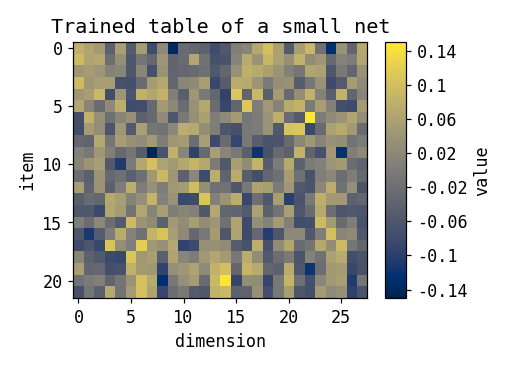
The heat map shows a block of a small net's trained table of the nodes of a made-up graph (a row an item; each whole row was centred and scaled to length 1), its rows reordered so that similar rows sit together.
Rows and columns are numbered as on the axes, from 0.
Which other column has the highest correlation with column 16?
0
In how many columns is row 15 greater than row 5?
16
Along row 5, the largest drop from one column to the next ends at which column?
5
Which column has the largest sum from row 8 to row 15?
9
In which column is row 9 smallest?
7
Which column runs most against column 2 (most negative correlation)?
13
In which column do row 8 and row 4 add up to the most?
2
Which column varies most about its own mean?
22
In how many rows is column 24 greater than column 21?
14
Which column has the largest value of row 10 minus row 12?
15
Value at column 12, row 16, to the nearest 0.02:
0
